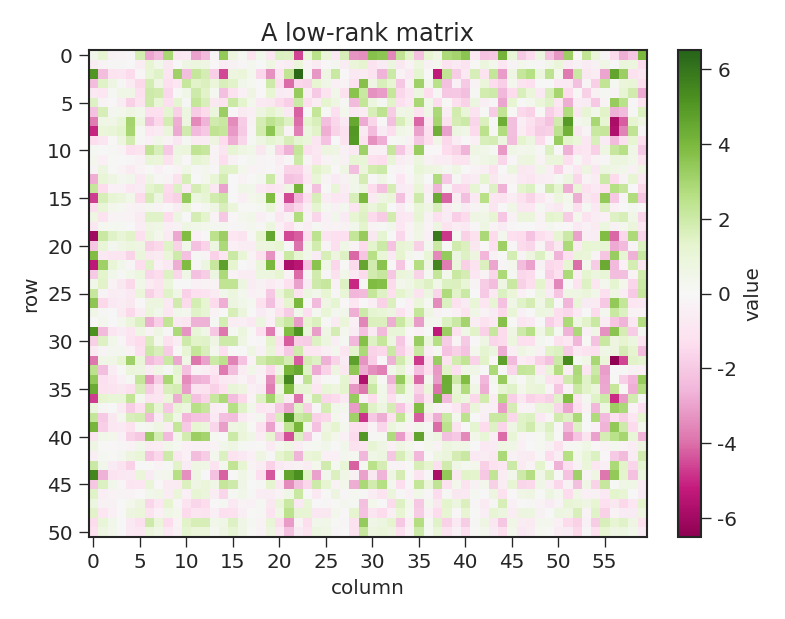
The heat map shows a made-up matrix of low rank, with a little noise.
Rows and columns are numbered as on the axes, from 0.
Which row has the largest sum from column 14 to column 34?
0
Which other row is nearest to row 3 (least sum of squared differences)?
30
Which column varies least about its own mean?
17
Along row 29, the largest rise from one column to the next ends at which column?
38
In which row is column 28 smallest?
24
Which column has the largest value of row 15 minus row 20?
29
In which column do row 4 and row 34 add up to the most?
21
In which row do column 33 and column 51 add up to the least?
40
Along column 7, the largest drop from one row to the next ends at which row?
32
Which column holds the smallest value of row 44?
37
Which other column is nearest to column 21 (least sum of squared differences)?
52
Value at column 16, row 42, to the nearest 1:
-1
